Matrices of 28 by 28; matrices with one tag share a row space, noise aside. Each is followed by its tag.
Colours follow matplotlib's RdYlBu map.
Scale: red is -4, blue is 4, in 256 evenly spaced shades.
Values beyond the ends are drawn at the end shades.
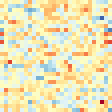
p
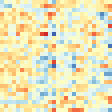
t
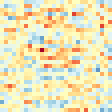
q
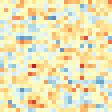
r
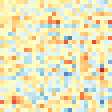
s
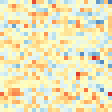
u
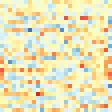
p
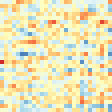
r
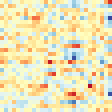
t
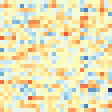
r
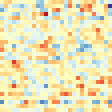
u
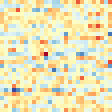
u
